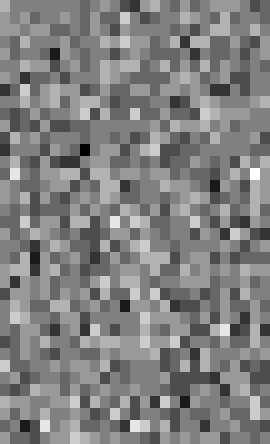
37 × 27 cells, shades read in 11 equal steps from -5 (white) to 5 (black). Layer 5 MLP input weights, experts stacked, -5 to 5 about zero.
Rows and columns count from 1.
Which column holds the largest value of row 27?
25
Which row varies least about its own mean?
3
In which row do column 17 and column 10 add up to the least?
34
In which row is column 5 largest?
13
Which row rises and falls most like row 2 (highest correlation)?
18
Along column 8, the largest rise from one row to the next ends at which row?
16
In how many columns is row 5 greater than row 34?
16
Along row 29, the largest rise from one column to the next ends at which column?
19
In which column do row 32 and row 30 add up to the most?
20
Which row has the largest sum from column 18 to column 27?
32
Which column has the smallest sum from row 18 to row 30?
15
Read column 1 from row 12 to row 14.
2 3 0
